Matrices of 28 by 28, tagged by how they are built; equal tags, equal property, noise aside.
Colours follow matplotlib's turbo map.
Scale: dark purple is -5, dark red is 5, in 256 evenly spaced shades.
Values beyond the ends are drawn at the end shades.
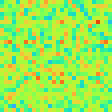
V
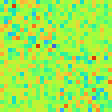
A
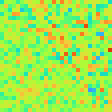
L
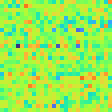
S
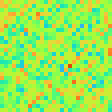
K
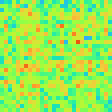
V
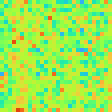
V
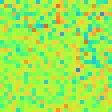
L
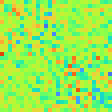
A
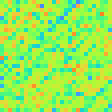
K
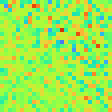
L
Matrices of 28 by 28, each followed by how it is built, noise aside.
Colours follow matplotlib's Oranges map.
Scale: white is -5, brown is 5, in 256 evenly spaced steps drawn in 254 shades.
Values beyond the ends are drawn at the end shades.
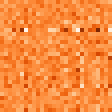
low rank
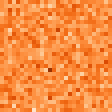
noise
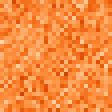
Hankel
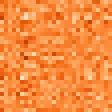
low rank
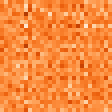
low rank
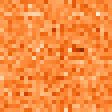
uneven rows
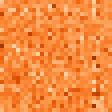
uneven columns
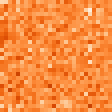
uneven columns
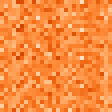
repeating rows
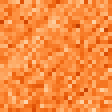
Hankel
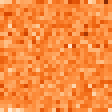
uneven rows
